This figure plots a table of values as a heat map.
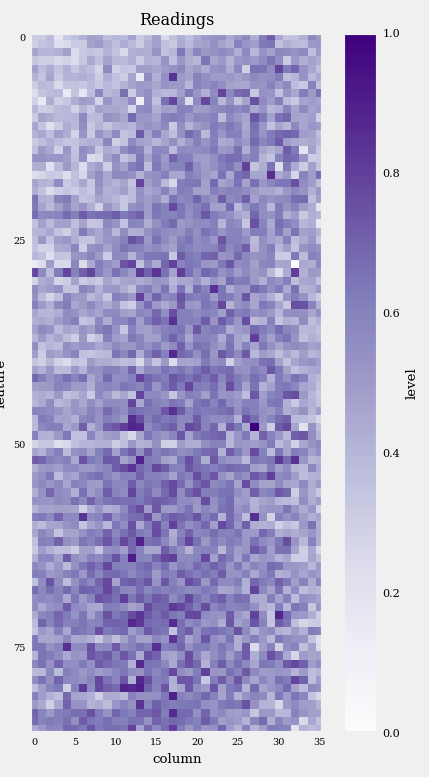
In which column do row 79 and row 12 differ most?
11
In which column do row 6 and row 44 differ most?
32
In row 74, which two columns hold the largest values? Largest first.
17, 21
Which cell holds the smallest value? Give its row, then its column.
28, 32
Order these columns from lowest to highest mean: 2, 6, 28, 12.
2, 6, 28, 12
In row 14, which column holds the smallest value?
33
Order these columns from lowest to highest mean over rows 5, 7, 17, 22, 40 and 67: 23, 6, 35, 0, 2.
0, 6, 2, 35, 23
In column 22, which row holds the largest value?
31
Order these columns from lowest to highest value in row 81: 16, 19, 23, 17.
23, 19, 16, 17
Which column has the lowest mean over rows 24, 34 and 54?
3
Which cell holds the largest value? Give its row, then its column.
48, 27
